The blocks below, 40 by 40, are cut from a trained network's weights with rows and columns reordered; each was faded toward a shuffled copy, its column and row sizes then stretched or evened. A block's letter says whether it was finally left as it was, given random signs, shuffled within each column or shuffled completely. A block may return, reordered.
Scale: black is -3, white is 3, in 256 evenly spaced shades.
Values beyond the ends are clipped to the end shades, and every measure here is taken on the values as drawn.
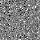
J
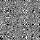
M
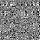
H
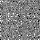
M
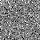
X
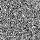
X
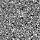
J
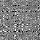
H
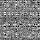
H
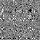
H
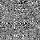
M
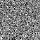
J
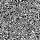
X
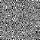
H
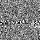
M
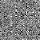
H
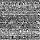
H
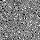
X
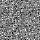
J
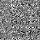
M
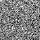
J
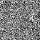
M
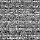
H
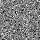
X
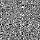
M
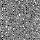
J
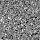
X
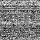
H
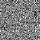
H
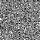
J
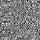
H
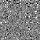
H
